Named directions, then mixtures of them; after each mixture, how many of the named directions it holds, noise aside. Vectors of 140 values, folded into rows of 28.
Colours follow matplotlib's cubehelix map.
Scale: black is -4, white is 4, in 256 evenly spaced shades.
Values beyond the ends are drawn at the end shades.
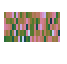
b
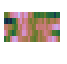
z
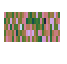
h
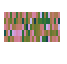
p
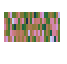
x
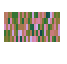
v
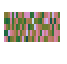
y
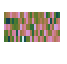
four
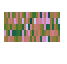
one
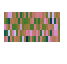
four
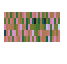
two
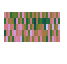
two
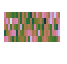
three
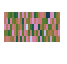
one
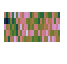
three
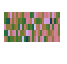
two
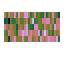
three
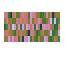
three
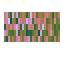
four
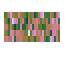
one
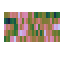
two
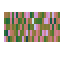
one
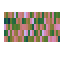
three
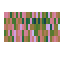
two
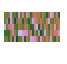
two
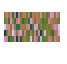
three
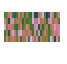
two
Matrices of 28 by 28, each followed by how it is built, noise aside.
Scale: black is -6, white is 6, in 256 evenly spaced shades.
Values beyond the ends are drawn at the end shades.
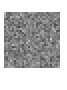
noise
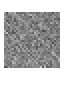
Toeplitz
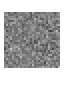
repeating rows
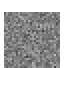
noise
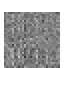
low rank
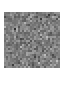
noise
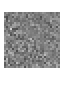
lower triangular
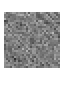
Toeplitz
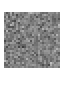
noise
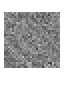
Toeplitz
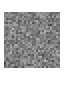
noise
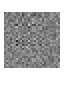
low rank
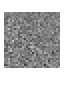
lower triangular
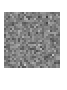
noise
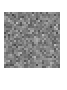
noise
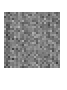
repeating rows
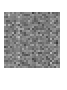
repeating rows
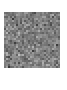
noise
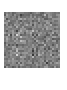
low rank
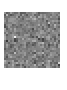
low rank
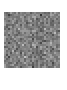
repeating rows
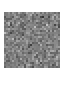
noise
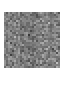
repeating rows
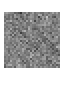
Toeplitz
